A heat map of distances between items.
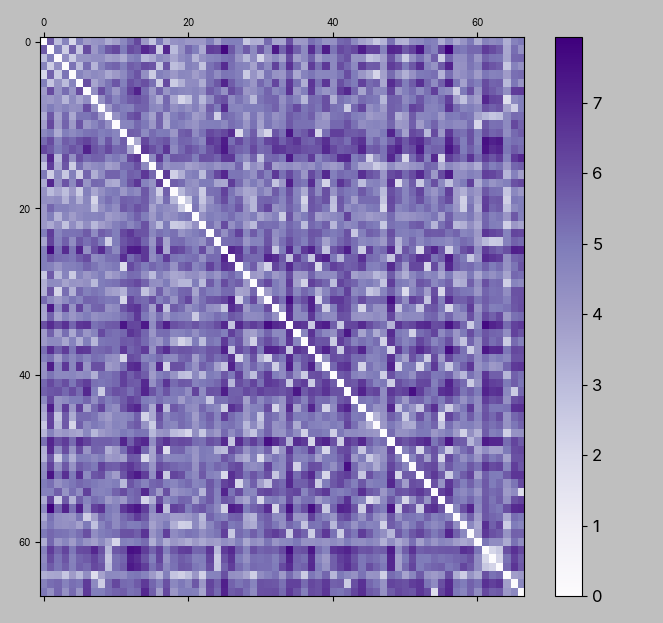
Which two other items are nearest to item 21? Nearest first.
33, 2
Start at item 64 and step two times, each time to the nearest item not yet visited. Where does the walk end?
19
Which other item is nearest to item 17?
49
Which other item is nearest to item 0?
4
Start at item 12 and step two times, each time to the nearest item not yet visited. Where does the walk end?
18
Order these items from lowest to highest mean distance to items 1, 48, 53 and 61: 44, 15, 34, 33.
15, 33, 34, 44
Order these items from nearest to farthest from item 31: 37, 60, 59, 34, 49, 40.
60, 49, 59, 40, 37, 34
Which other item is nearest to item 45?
55
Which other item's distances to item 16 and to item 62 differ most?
61
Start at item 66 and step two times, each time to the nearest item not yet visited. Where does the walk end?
22
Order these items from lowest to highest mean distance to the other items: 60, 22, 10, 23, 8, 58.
60, 22, 58, 10, 8, 23
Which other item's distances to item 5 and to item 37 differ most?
48
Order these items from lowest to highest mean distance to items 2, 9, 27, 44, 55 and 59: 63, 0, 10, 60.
0, 60, 10, 63
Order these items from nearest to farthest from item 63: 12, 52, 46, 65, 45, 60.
60, 52, 46, 45, 65, 12
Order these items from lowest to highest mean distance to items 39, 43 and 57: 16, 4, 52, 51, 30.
52, 4, 30, 51, 16
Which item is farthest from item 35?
42
